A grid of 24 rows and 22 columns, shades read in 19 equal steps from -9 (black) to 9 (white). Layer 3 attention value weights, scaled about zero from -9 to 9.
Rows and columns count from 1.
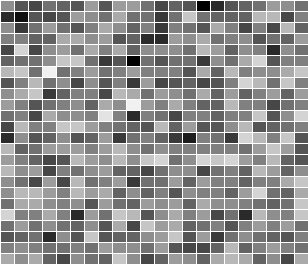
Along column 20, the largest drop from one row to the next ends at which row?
3
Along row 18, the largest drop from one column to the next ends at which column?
20
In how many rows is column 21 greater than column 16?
14
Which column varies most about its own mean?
10
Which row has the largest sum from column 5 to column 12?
15
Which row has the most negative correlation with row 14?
19
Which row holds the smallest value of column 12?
4
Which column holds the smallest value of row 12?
1
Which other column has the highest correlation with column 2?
12
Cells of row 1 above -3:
13
